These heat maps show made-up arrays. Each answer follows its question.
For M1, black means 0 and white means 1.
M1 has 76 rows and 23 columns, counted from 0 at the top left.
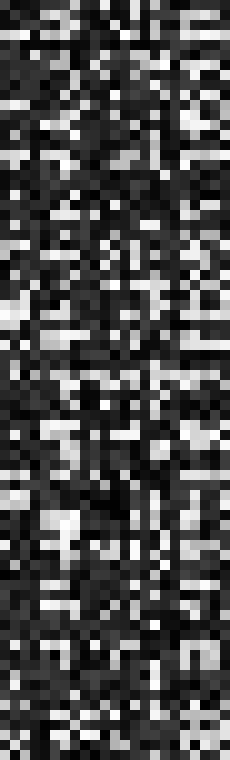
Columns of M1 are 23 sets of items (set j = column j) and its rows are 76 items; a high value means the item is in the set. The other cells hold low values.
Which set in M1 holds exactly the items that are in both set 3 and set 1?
17
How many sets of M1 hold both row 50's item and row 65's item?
0
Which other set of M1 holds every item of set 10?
13
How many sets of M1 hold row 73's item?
12
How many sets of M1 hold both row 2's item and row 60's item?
4
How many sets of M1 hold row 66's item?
6
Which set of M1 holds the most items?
6
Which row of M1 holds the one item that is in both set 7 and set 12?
16
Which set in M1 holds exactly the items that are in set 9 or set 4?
5
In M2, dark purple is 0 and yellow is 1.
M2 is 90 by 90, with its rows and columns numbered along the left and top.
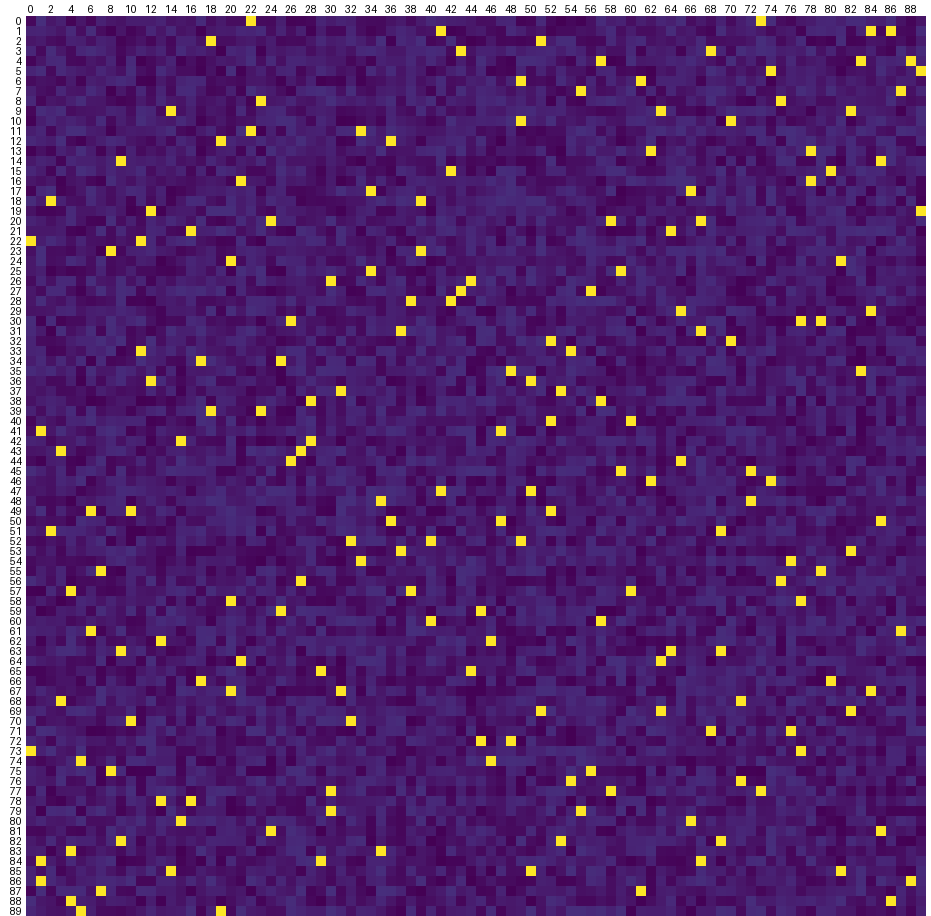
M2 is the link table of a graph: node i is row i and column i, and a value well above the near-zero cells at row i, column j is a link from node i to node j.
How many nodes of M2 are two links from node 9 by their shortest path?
4
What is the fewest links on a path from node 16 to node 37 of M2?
7
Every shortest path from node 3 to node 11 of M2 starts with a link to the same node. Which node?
node 68
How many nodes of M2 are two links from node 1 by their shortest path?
4
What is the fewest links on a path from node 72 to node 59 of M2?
2
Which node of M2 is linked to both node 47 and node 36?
node 50
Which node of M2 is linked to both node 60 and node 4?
node 57
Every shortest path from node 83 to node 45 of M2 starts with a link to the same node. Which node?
node 35
